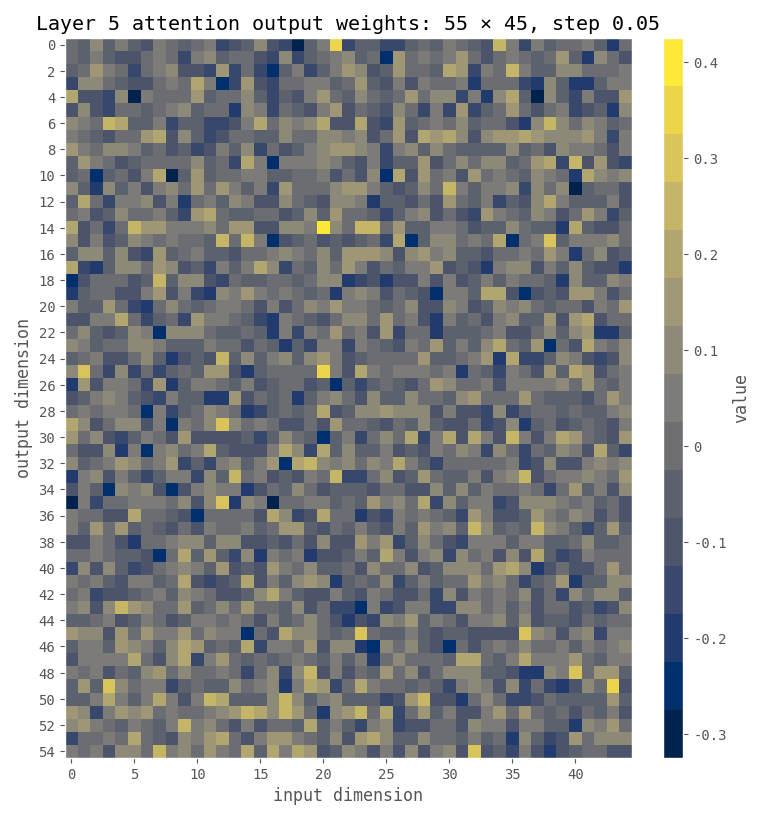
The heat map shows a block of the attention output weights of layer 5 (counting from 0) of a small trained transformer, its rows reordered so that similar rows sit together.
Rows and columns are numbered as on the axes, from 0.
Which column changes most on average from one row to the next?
23
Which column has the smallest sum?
15
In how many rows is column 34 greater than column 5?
28
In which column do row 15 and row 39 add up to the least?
27
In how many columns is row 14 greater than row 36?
27
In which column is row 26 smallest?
21
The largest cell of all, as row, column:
14, 20
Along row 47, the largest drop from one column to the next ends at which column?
10
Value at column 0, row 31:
0
